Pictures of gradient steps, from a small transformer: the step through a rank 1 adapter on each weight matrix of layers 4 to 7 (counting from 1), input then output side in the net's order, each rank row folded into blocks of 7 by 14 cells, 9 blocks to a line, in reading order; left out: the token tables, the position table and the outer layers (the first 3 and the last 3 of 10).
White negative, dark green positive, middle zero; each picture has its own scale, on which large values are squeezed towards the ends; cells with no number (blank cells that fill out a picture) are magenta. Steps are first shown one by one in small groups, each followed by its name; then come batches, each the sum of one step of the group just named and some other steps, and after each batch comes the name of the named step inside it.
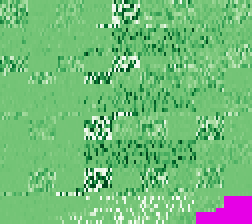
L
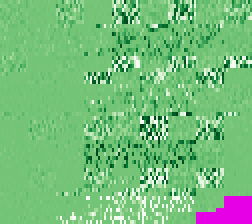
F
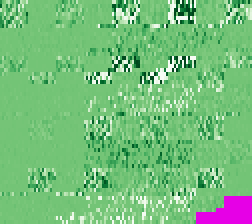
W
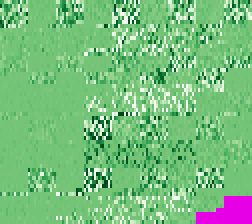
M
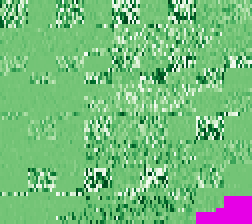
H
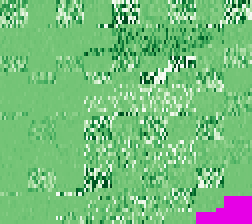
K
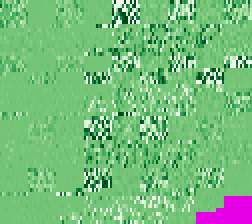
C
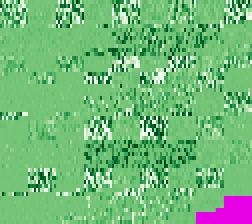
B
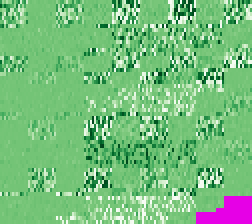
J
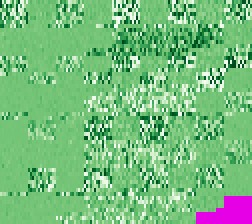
M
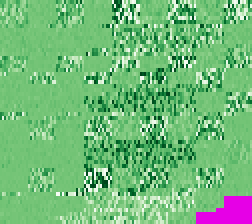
L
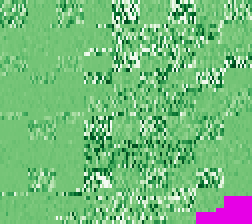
M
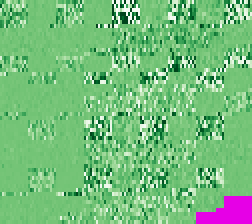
C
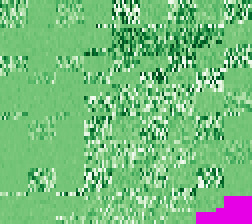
J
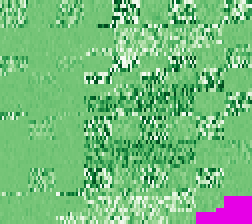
F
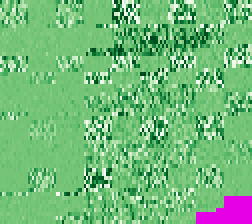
C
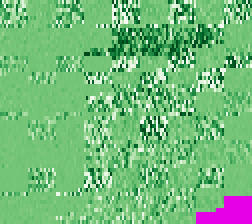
B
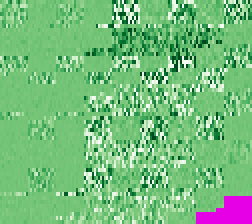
L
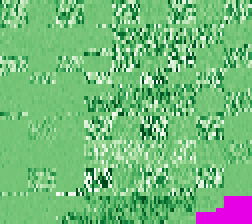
H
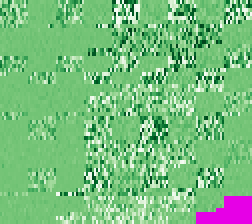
J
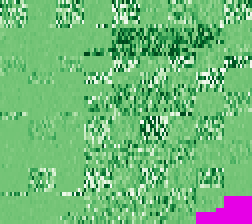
B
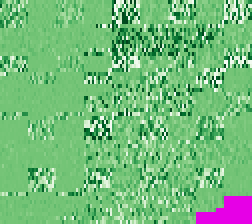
C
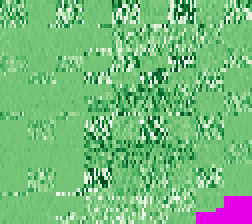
J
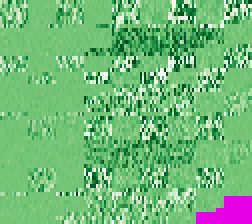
W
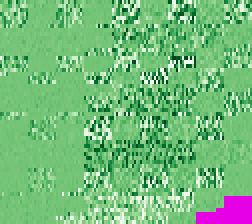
L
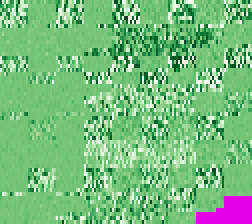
K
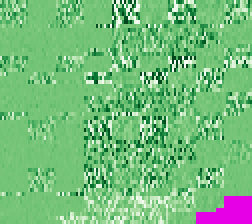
C
